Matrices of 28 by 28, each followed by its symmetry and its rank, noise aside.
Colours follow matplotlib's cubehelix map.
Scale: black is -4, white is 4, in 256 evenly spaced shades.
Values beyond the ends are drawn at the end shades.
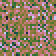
antisymmetric, rank four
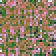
no symmetry, rank five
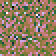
antisymmetric, rank six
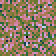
symmetric, rank six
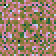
symmetric, rank five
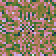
no symmetry, rank four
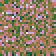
no symmetry, rank six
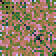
symmetric, rank five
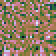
antisymmetric, rank four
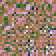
symmetric, rank six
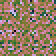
no symmetry, rank six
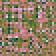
antisymmetric, rank six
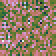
antisymmetric, rank six
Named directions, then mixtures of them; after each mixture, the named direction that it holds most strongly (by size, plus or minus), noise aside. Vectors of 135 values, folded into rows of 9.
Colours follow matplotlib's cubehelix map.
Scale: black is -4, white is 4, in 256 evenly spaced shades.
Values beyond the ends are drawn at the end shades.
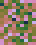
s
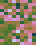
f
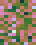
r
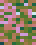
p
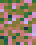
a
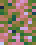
r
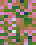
r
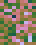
f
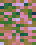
p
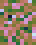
a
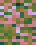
p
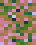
s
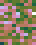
p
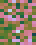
f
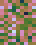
r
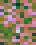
f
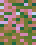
p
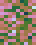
r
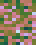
a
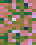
a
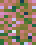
r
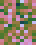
f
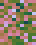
s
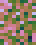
f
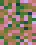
s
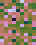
s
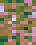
a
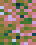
f
